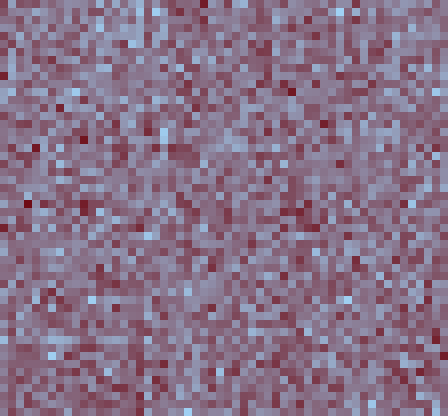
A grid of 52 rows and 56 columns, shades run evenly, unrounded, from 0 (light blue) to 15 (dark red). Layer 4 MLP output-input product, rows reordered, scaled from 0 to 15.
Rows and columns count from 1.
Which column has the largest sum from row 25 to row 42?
38
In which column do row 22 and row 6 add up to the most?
29
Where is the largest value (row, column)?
26, 4
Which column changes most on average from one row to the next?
7
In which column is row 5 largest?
40
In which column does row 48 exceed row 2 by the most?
20
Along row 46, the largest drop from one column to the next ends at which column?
51
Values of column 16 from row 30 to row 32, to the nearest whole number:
8 7 5
